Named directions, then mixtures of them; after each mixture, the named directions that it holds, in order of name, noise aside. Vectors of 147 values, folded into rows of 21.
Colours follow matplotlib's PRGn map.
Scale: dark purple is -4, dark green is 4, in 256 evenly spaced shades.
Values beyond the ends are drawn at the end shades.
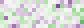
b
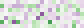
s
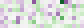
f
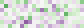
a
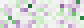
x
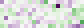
b.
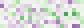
a, b, s.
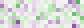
b, s, x.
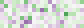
a.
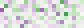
a, f.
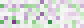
s.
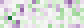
b, f, x.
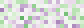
a, b.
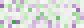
s.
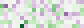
a, s.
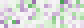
f, x.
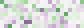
a.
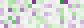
f, x.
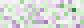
a, b, x.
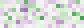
a, f, x.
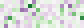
f, s, x.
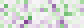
a.
